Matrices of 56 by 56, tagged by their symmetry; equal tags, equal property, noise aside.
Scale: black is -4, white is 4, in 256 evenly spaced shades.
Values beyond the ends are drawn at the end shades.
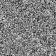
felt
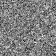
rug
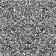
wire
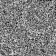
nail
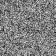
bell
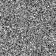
felt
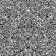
wire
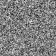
bell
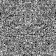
wire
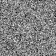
nail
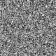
bell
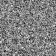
nail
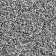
felt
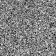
bell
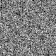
nail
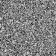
nail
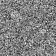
rug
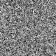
felt
